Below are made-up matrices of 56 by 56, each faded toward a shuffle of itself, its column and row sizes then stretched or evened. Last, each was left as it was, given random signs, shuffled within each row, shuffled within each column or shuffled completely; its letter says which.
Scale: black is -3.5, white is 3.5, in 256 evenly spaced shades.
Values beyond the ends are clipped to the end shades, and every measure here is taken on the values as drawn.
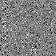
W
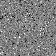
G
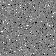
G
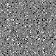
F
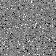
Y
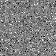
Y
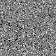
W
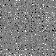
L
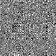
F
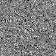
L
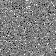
G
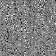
W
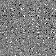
L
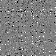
F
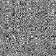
F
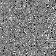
W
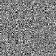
F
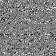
Y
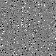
W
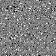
Y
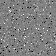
G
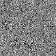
L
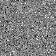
Y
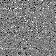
Y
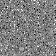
W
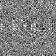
F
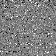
Y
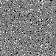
W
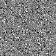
L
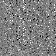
W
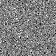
G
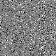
W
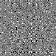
F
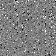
W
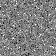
G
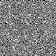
Y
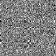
F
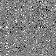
L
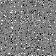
L
